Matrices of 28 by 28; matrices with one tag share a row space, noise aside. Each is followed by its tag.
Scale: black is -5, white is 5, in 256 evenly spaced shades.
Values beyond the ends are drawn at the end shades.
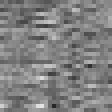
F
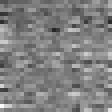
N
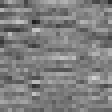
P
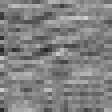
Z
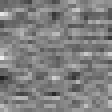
N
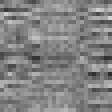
P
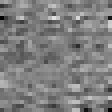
N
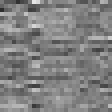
P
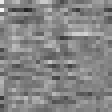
Z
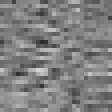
F
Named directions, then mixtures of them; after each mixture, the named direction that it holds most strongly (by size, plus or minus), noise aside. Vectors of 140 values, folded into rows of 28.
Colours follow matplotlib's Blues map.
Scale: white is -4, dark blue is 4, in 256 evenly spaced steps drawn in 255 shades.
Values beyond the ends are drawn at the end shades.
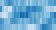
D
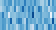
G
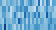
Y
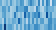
Y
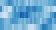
D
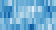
D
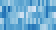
D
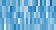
Y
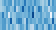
G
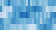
D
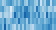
Y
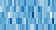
G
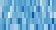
G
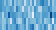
G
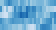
D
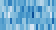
G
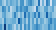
Y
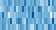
G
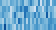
Y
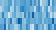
G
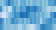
D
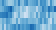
D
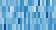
Y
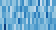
Y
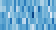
G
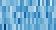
Y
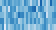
Y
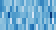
G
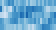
D
